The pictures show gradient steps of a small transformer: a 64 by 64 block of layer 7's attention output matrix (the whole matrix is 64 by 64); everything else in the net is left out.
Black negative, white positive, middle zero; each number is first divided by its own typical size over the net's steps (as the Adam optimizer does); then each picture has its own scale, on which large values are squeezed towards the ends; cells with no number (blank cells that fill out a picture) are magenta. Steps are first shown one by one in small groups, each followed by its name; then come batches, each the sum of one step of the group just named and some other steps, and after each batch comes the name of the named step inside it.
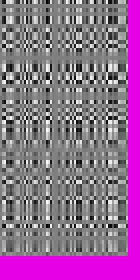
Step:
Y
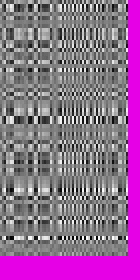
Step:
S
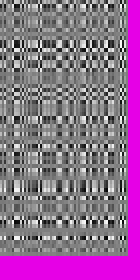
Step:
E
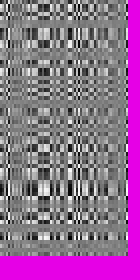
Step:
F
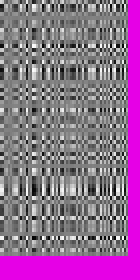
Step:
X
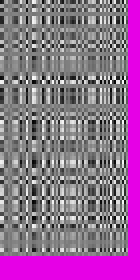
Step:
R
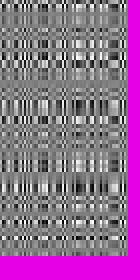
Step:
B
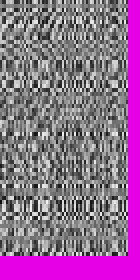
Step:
Y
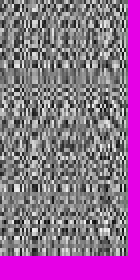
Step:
E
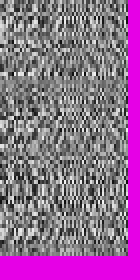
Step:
X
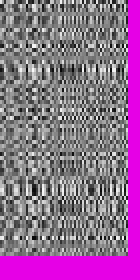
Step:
X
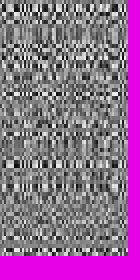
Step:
B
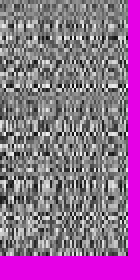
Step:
E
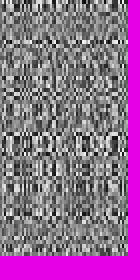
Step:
E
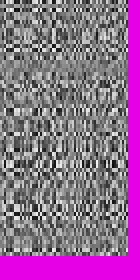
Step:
R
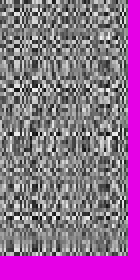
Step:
R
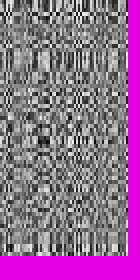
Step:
Y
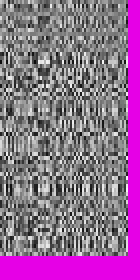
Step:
S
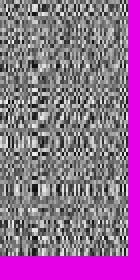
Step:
E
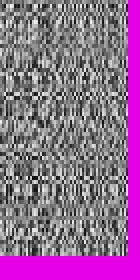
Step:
S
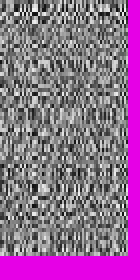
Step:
F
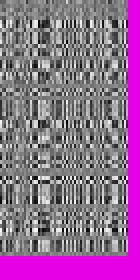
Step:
Y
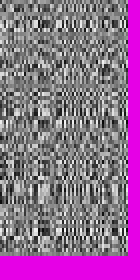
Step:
S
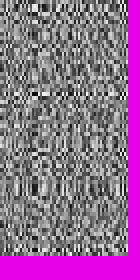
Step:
X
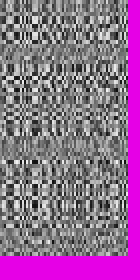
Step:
Y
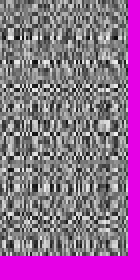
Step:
F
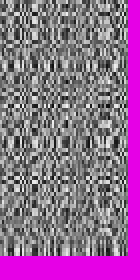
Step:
Y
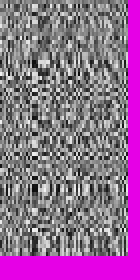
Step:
F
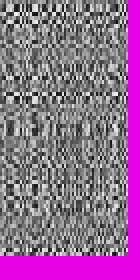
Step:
Y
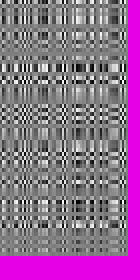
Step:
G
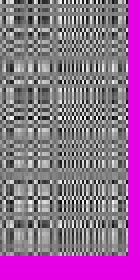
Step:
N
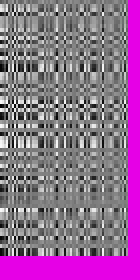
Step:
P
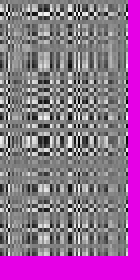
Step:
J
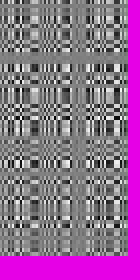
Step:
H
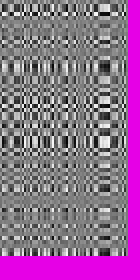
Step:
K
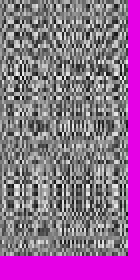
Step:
G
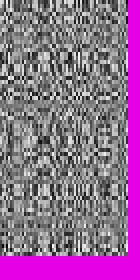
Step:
N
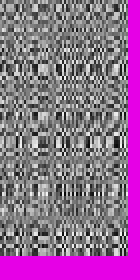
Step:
P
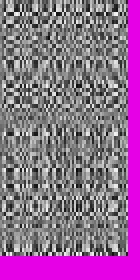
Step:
N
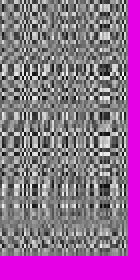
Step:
K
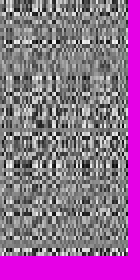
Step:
K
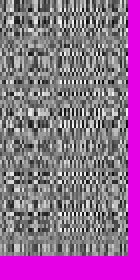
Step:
H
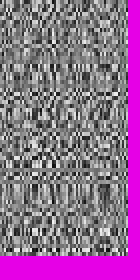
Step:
J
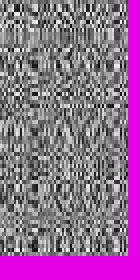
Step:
H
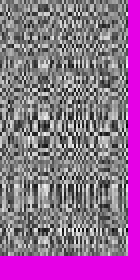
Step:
J
